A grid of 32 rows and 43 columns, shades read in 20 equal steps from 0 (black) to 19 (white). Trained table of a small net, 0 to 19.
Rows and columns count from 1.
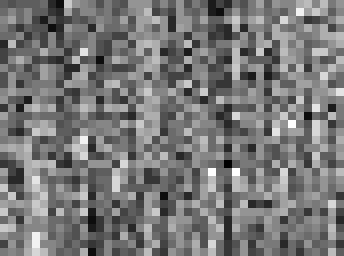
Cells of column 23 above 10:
12
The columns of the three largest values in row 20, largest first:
11, 40, 21
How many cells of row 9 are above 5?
32
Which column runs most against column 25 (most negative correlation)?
30
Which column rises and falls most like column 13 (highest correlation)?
26
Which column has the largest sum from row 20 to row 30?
5
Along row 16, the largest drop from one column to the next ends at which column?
38
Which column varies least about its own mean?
14
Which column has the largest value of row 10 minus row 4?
7
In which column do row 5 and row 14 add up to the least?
29
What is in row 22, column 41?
13
